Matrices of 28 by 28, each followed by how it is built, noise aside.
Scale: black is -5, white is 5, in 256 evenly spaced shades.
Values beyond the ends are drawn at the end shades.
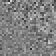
upper triangular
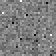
sparse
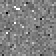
sparse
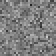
noise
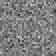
noise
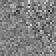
upper triangular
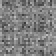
blocks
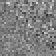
upper triangular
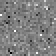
sparse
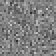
noise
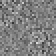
block diagonal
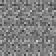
repeating columns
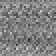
repeating columns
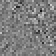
upper triangular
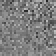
upper triangular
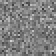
noise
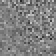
upper triangular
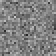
noise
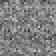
repeating columns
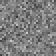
noise
